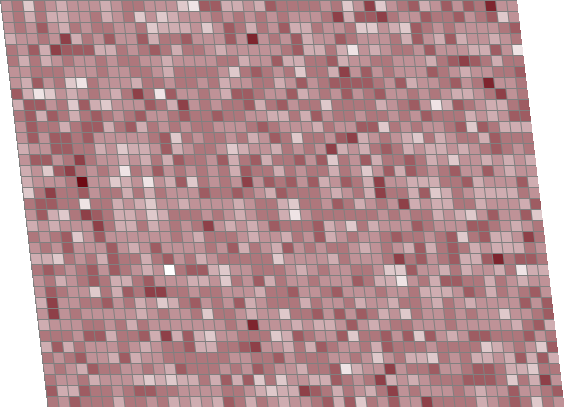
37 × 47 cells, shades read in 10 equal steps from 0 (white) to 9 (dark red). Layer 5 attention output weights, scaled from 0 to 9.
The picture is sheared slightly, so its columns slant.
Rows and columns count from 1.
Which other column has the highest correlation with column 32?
10
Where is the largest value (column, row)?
6, 17
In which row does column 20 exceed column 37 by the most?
30
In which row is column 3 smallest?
9
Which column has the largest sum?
2
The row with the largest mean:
11
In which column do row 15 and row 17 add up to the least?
12
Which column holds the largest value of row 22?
46
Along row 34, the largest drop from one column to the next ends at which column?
28
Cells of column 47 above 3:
29
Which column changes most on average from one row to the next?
34
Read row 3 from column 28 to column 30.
3 5 4
